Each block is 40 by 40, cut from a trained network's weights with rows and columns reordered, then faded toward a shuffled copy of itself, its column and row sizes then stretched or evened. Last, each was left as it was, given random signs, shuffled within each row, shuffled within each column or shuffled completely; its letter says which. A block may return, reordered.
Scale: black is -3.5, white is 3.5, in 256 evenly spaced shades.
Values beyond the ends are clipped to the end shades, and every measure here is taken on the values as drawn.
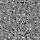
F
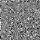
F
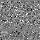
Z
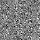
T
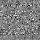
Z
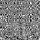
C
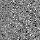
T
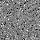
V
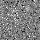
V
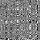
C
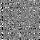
F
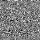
Z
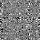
F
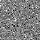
T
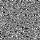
Z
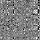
C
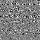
Z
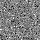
V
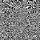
F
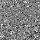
Z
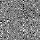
T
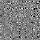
C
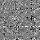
F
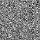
T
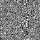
T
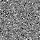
V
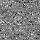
Z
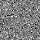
Z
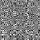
C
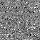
Z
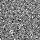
V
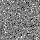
V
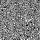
V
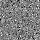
V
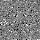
Z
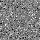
V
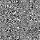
F
